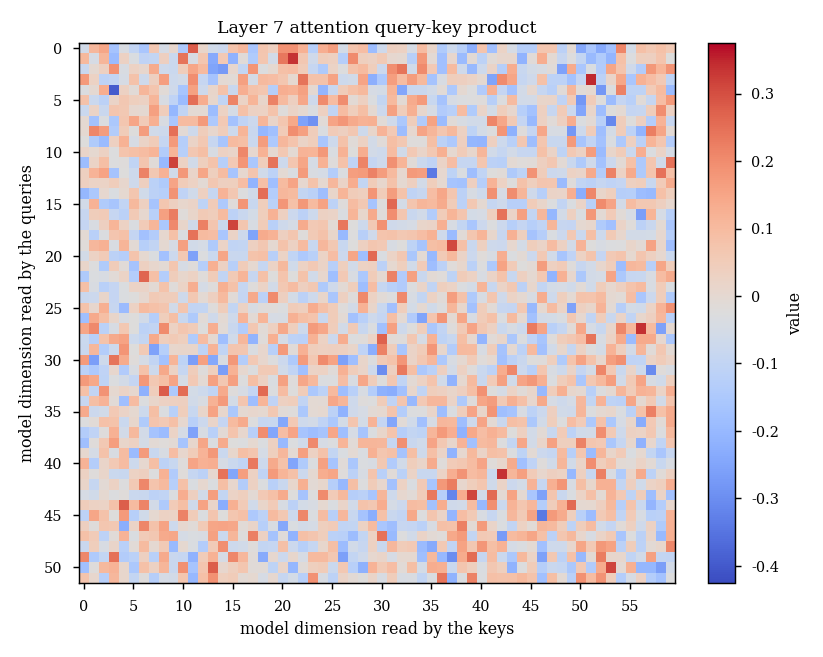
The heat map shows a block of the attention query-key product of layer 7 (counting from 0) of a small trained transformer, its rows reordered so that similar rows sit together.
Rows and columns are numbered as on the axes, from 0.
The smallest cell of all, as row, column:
4, 3
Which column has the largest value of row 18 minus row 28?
11
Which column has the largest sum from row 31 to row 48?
52
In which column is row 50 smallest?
58
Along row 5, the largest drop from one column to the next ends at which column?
50
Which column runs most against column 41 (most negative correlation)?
22
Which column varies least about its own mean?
5
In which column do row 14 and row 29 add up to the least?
7
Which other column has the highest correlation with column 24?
19
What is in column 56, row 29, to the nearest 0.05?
0.1
